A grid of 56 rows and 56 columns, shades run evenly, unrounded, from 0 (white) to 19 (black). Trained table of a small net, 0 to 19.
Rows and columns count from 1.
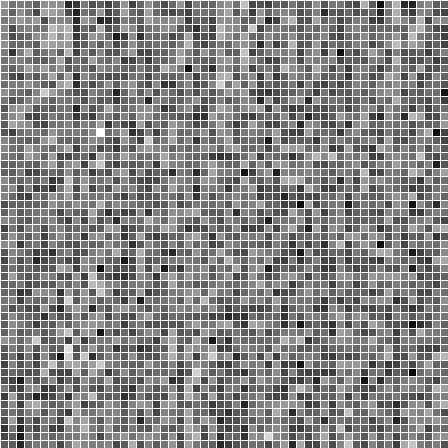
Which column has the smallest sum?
9
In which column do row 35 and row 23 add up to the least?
37
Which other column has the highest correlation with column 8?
30
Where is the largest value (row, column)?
47, 52
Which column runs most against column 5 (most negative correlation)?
27
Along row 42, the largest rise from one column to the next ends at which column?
13
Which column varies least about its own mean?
45
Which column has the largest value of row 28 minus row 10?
34
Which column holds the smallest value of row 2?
50
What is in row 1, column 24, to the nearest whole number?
14
